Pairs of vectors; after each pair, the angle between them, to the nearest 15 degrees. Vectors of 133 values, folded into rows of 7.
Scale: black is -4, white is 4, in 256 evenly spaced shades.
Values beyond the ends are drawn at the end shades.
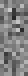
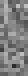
90 degrees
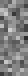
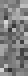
105 degrees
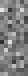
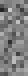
150 degrees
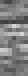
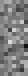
105 degrees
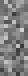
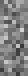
15 degrees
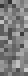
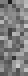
30 degrees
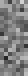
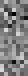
90 degrees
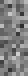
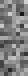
30 degrees
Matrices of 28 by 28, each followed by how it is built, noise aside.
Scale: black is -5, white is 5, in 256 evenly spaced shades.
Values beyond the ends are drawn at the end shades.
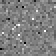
sparse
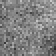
smooth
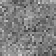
smooth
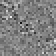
block diagonal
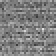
blocks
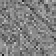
Toeplitz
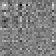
low rank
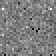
sparse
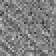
Toeplitz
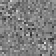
block diagonal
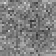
smooth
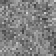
smooth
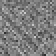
Toeplitz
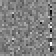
uneven columns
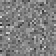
uneven columns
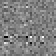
low rank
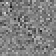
block diagonal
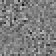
block diagonal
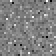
sparse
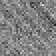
Toeplitz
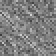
Toeplitz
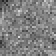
smooth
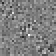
block diagonal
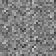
repeating rows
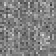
blocks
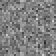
repeating rows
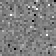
sparse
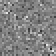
block diagonal
